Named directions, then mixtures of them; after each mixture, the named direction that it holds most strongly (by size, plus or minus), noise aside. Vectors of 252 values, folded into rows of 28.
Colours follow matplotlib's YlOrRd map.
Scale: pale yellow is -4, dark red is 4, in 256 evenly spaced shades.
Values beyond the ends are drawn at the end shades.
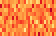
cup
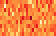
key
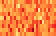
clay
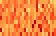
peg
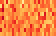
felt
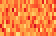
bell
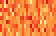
key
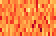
peg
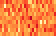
key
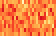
felt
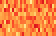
bell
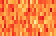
felt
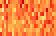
felt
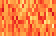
felt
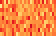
felt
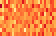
felt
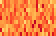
peg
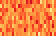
cup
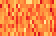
cup
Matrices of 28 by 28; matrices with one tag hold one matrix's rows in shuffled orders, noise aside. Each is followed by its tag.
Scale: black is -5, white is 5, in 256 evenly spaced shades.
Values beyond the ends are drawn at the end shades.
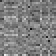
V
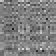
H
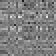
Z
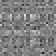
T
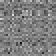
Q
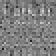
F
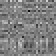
Z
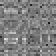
V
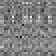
Q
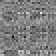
H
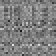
Q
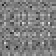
F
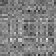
Z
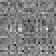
Z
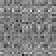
Q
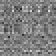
Q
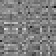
V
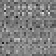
F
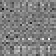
F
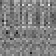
F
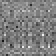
F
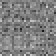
T
